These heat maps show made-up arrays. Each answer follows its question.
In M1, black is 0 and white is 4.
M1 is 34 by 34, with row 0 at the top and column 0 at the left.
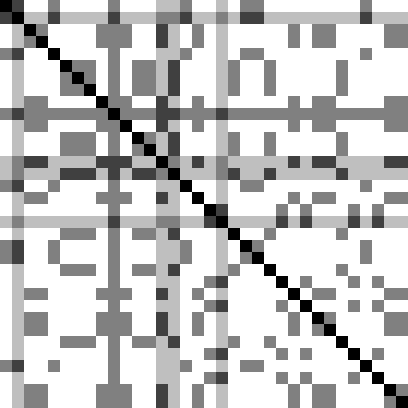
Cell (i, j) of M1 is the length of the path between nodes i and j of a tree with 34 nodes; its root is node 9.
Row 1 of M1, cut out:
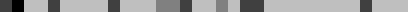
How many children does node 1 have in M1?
6
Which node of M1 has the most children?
13
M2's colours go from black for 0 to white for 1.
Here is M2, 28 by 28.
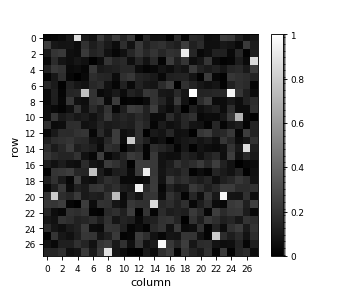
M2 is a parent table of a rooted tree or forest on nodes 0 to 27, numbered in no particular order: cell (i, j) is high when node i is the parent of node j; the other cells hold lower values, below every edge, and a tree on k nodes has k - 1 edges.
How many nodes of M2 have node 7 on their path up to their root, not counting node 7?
4
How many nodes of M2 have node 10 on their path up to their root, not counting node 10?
2
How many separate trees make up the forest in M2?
9
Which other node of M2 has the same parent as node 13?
6
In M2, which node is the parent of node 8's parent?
3
